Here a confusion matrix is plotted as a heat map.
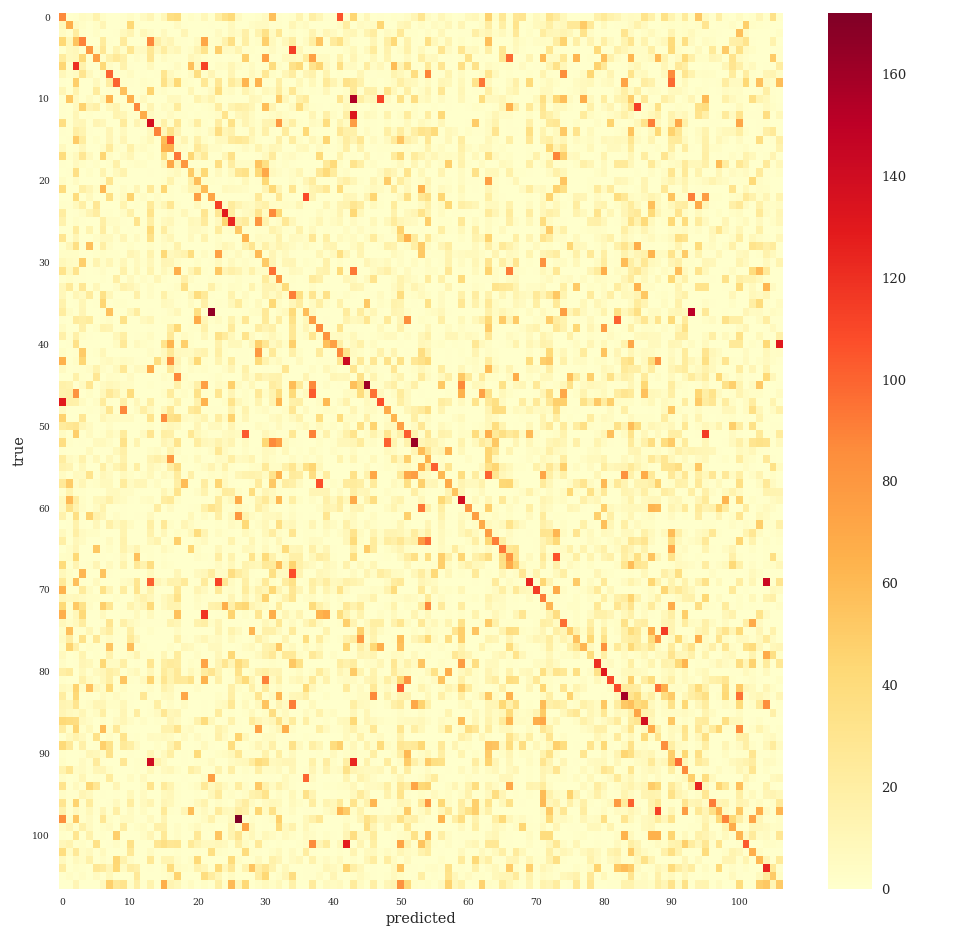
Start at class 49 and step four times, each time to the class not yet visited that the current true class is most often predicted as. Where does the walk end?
54
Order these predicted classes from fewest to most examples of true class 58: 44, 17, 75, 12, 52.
12, 44, 52, 17, 75
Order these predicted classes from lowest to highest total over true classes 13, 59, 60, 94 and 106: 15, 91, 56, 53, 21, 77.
77, 21, 56, 91, 15, 53
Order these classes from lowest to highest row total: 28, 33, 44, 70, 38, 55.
38, 33, 28, 44, 70, 55
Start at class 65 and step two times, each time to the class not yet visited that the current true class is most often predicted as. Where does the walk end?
51
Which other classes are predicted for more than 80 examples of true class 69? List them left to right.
13, 23, 104
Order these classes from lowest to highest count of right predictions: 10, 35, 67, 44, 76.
35, 44, 67, 76, 10
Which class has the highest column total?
90
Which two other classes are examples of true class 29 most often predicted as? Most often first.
23, 87
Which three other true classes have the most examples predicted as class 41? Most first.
0, 97, 89
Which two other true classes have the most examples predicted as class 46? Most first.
83, 56
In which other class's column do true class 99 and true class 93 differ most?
36
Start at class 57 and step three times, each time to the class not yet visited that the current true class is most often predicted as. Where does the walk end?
43
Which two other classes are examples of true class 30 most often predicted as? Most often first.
71, 83
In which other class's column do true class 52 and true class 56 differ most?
48
